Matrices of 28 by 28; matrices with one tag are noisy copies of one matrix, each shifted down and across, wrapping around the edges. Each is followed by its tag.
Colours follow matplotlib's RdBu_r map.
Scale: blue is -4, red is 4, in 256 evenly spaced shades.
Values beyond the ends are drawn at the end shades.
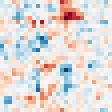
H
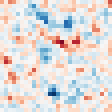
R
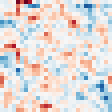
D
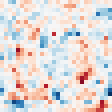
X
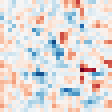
D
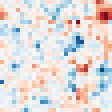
H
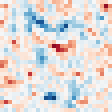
R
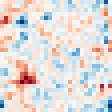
H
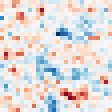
R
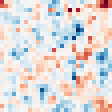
H
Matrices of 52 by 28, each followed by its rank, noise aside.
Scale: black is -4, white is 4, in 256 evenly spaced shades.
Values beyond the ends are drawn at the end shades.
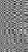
two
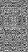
six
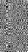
three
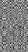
four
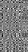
four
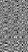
three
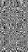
four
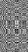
two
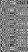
two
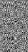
four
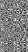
four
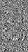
six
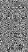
six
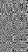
three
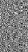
six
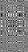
two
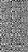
three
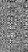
four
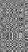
three
